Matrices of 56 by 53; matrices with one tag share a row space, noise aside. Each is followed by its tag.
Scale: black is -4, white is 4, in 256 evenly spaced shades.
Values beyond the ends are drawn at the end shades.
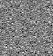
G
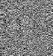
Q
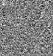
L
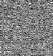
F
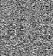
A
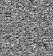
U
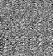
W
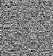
F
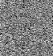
W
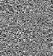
Q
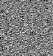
G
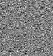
L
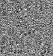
L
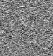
G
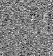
G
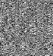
G
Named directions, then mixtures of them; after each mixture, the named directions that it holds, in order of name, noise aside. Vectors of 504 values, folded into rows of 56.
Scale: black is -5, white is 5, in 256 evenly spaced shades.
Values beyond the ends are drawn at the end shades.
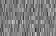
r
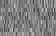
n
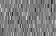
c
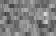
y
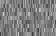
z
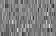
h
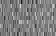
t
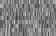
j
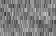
c, r, y.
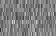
j, r.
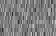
c, r.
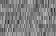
c, n, y.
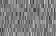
c, n, r.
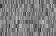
j, r.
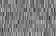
c, n, r.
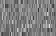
h.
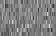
h.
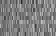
n, r, t.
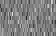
c.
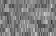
r, y.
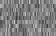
j.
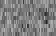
h, y, z.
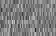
c, j, r.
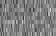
r.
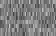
j.
